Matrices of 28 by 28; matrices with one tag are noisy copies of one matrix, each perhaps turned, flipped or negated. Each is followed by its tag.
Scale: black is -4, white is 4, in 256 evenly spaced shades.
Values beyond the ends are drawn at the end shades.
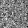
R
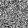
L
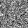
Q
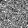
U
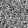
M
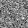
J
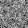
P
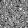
U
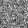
P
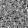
M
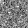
U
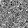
U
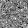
U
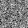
P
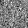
U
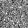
Q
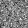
U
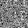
R
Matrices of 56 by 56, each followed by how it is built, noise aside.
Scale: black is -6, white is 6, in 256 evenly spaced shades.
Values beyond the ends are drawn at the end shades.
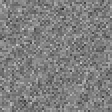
Hankel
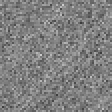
Hankel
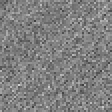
Hankel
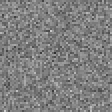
noise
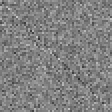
diagonal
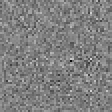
low rank
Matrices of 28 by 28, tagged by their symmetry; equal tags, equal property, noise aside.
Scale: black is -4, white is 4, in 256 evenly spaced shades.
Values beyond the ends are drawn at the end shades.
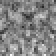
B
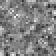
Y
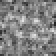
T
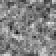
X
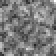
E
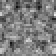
B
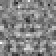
B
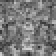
B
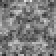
B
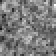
X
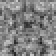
B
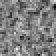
X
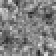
T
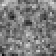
B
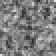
T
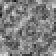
Y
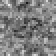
T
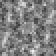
T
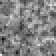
E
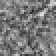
E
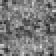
T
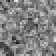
E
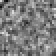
Y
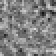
E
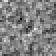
Y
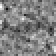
T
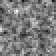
X
